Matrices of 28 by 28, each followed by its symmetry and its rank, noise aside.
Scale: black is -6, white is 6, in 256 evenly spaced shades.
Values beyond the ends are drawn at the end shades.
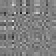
antisymmetric, rank two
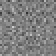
antisymmetric, rank four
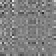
no symmetry, rank three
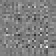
symmetric, rank three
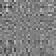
antisymmetric, rank four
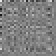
no symmetry, rank two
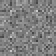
symmetric, rank four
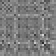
symmetric, rank three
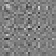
no symmetry, rank three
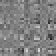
no symmetry, rank three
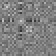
symmetric, rank four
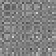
symmetric, rank three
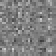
no symmetry, rank four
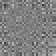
symmetric, rank three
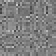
antisymmetric, rank four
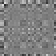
symmetric, rank two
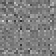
no symmetry, rank three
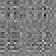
no symmetry, rank three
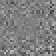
antisymmetric, rank four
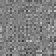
antisymmetric, rank four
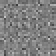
antisymmetric, rank four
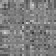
symmetric, rank three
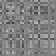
no symmetry, rank two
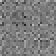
symmetric, rank four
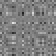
antisymmetric, rank two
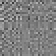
no symmetry, rank four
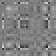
symmetric, rank two
